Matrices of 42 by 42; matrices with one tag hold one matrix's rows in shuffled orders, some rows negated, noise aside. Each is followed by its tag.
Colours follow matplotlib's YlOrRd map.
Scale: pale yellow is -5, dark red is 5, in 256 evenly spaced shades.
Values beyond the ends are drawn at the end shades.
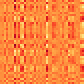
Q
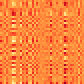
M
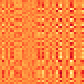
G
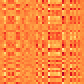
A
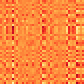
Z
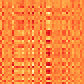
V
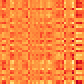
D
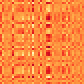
V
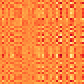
G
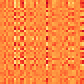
Q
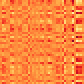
D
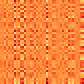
Q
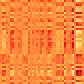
D
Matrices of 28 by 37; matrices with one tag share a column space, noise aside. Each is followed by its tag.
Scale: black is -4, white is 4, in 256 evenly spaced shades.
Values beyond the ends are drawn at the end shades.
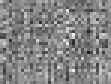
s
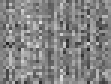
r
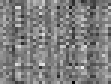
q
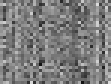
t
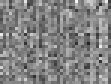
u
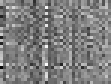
q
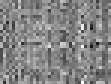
r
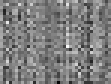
t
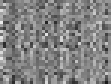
r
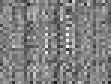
t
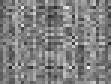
q
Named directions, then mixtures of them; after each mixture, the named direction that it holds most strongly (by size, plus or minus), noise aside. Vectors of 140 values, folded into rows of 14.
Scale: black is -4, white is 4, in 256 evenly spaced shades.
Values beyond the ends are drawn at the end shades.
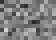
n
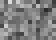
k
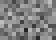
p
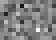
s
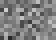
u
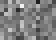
k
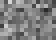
k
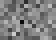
s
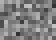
s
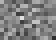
n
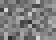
u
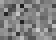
s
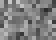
k
